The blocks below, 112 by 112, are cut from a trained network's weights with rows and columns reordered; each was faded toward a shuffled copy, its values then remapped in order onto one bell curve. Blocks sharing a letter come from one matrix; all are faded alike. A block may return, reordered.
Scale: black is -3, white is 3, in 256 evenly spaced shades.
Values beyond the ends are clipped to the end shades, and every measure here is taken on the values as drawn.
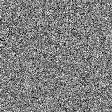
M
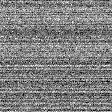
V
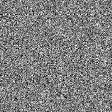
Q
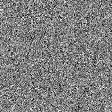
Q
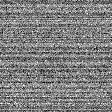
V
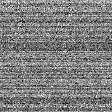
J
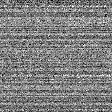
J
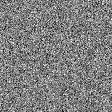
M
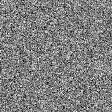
M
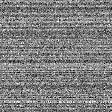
J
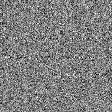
Q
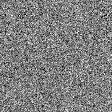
Q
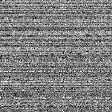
J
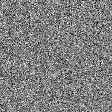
Q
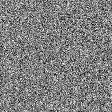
M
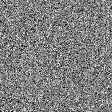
M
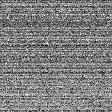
V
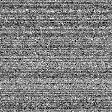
J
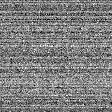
V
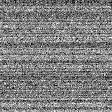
V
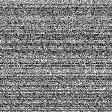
V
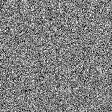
M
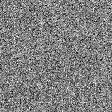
M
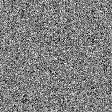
Q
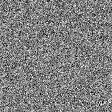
Q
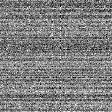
J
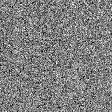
M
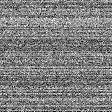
V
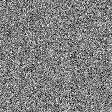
M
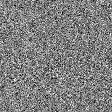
M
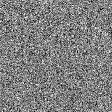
M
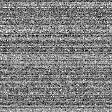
J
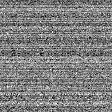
J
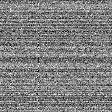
J
